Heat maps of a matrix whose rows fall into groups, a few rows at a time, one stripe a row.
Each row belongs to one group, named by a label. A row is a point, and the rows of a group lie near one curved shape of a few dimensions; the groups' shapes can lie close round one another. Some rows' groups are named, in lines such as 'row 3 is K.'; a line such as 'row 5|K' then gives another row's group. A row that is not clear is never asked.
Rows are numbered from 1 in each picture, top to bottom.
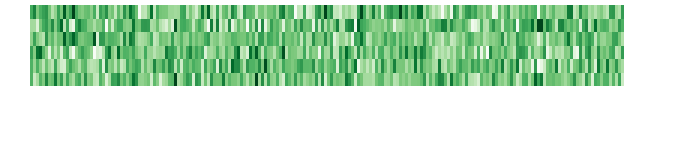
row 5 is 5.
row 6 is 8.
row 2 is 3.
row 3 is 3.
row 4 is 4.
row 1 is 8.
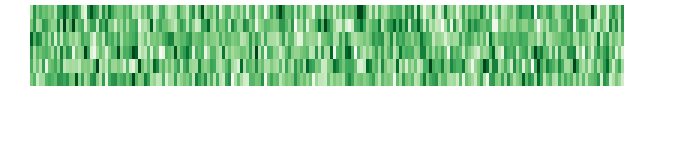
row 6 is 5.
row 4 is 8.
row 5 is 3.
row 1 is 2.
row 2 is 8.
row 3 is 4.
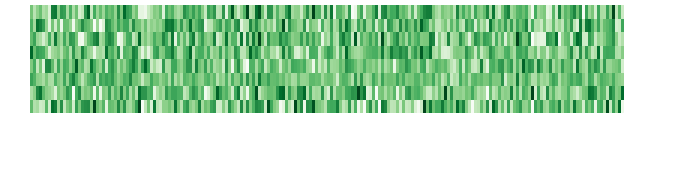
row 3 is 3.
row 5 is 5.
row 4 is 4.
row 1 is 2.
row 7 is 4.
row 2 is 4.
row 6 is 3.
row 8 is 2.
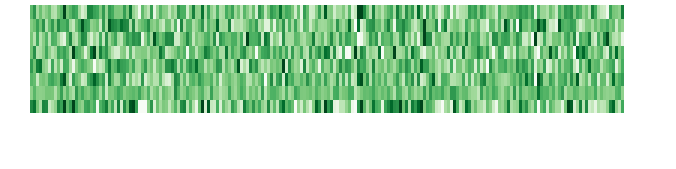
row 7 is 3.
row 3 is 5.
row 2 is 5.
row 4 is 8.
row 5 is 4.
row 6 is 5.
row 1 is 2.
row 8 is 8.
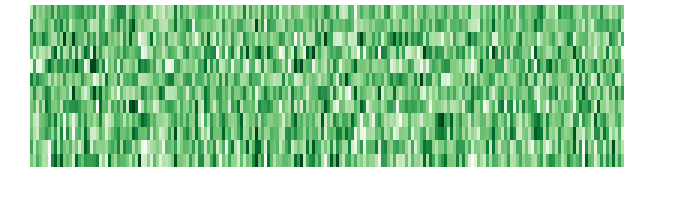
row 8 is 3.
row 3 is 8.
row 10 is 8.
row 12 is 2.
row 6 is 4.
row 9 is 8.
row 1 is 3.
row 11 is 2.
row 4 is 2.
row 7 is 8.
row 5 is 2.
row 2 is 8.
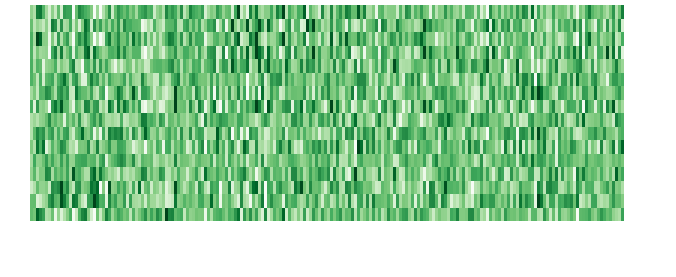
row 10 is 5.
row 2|2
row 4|2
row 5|5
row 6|5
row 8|2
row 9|8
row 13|8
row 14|2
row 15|5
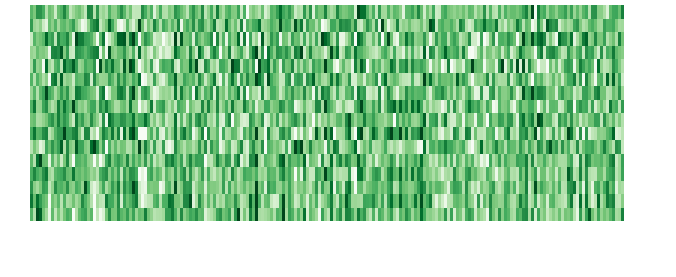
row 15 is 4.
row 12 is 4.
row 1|5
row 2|3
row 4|2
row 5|3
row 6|2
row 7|3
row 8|8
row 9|5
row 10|8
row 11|2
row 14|8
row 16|4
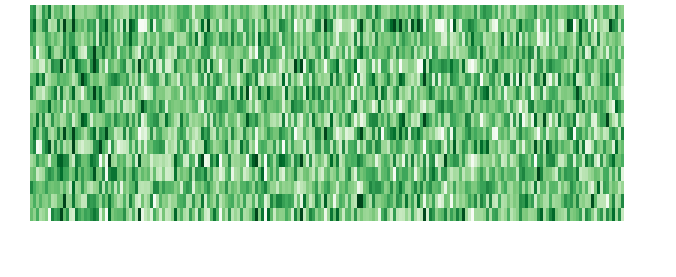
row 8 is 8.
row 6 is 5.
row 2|8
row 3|3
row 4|2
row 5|2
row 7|5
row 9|5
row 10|8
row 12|2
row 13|5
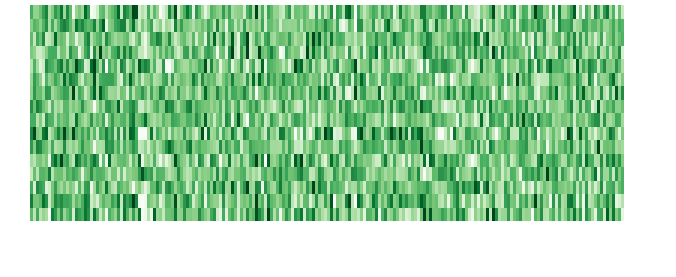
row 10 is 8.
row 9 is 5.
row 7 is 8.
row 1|8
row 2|3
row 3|5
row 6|3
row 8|4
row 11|4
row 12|2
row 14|5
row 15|8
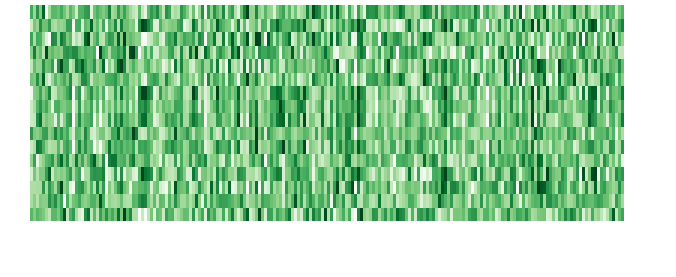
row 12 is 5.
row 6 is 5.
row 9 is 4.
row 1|5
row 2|4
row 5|3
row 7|4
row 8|4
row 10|8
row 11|4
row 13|4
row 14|3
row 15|8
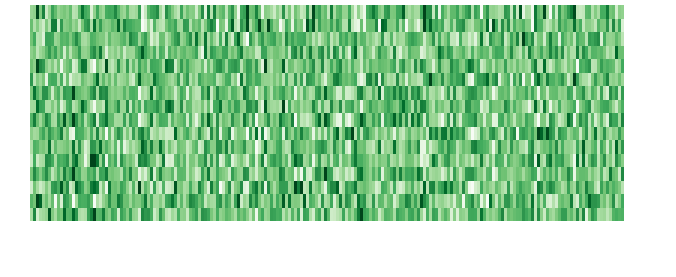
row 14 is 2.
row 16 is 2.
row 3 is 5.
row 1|5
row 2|2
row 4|8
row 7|8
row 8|5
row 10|3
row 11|8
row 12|2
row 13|8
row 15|4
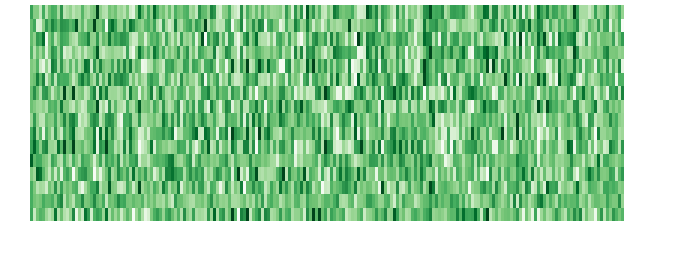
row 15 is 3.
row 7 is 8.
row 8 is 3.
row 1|3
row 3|5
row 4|3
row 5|2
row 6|5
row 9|3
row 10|3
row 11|8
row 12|4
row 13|4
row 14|3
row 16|5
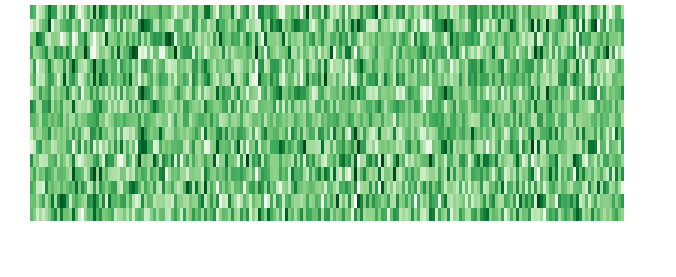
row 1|2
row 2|4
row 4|8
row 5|2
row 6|2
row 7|4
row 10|8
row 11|4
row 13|8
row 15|5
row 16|5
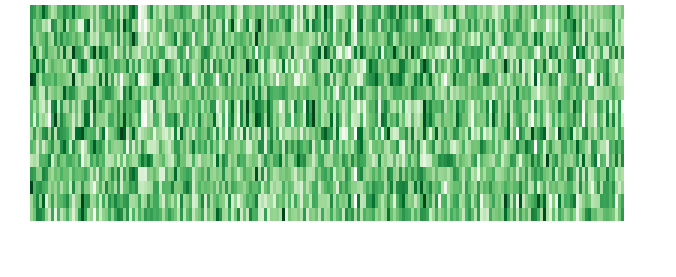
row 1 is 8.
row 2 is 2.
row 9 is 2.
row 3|8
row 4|8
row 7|3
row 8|2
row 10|3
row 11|5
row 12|4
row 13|8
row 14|4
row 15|5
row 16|5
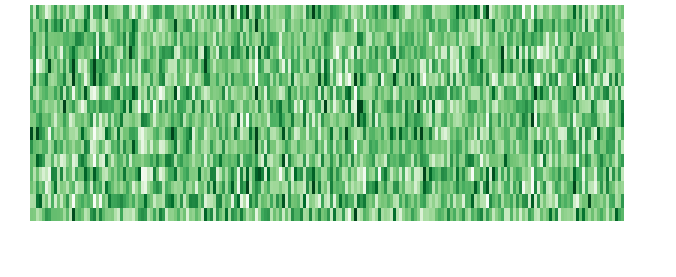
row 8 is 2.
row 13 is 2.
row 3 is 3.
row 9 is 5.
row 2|8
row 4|3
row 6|8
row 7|8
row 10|4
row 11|8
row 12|5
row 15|4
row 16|8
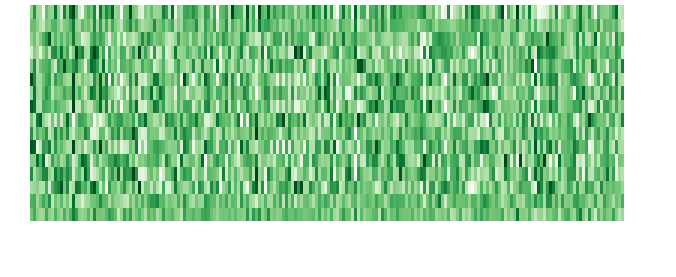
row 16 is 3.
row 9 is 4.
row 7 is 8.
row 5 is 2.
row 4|2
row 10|8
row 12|5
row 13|8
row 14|2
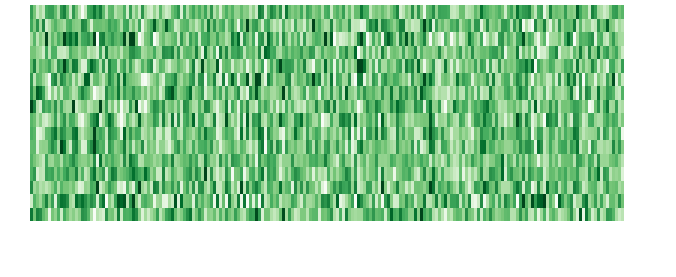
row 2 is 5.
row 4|5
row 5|2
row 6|2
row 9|3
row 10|5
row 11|5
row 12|3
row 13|5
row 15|3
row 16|4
